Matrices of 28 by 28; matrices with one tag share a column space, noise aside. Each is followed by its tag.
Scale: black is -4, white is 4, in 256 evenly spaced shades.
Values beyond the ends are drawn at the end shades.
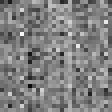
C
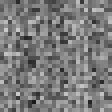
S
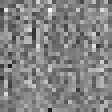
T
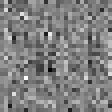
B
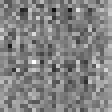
T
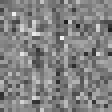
S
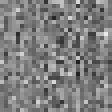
B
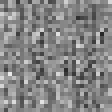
B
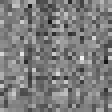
C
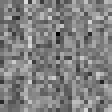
B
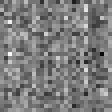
C
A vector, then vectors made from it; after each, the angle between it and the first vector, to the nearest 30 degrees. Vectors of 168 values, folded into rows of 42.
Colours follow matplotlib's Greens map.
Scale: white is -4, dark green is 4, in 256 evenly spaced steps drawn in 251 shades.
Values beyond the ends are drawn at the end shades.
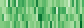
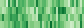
30 degrees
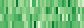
120 degrees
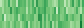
30 degrees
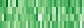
150 degrees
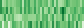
90 degrees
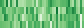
150 degrees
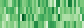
90 degrees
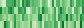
60 degrees
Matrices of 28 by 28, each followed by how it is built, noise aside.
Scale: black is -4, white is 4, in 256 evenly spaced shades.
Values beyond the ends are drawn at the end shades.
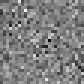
block diagonal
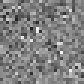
block diagonal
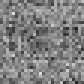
blocks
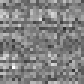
blocks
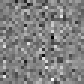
uneven columns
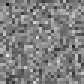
noise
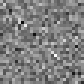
diagonal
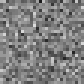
blocks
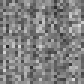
blocks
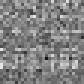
blocks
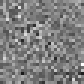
block diagonal
